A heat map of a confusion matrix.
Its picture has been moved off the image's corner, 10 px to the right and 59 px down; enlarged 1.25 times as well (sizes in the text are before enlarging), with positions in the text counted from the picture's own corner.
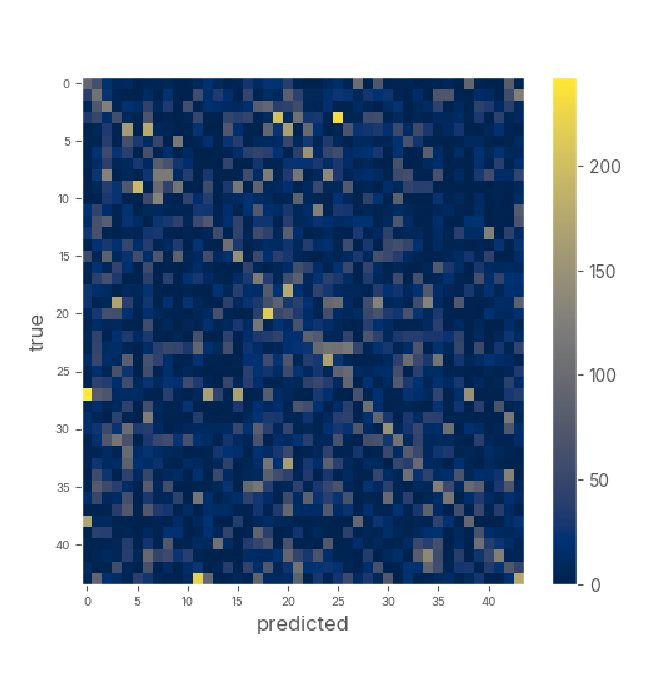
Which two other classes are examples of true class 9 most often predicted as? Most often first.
5, 15
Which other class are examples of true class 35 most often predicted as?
17
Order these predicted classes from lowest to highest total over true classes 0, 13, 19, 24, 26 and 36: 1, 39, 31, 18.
39, 31, 18, 1
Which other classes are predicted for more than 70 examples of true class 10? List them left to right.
7, 21, 31
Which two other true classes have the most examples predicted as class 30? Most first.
36, 43
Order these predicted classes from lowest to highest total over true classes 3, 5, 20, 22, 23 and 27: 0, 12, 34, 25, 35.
34, 35, 12, 0, 25
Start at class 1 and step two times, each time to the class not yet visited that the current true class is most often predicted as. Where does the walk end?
11
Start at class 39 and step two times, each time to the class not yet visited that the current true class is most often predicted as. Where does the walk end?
21
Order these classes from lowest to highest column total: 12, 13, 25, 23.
13, 12, 23, 25
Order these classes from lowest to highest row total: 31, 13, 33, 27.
13, 33, 31, 27
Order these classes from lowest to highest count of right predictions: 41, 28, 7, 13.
13, 7, 28, 41
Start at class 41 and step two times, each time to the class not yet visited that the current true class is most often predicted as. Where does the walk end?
42
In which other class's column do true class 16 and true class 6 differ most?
22
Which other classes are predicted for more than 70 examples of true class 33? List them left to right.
4, 18, 20, 24
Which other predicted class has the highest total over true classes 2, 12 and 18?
20
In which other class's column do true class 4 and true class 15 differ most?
6
